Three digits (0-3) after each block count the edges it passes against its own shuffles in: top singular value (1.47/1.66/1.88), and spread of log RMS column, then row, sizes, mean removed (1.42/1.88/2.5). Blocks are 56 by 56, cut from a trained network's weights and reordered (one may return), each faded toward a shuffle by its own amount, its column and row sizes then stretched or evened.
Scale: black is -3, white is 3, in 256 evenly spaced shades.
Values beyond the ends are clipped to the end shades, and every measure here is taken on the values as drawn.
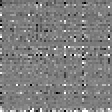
1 2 3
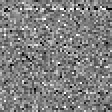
0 0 1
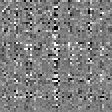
3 3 3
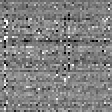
2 2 2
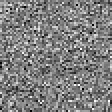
0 1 0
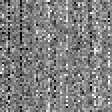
2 3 0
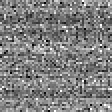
1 0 0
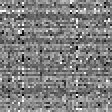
3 2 0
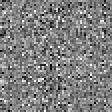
1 3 1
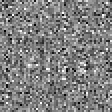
0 2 1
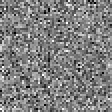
0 1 0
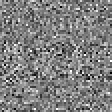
1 0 2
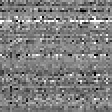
3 1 3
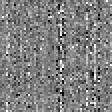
1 3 0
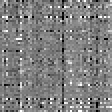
3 2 3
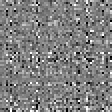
2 3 3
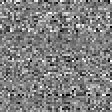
2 0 3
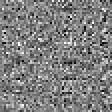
2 3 1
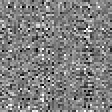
2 3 2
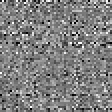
1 1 3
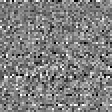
0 0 3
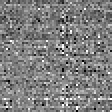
1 2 0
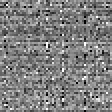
1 2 0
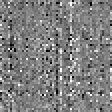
1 3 2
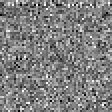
0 0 1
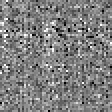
0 0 2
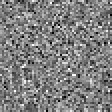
1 0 1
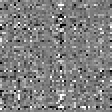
2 3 3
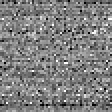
1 0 2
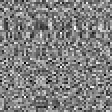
3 0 2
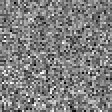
0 0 0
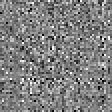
2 3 2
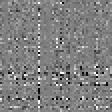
2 3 3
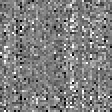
0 3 1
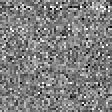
0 0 1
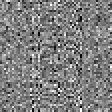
3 3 0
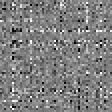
2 3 3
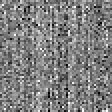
2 1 1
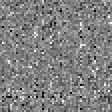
0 2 0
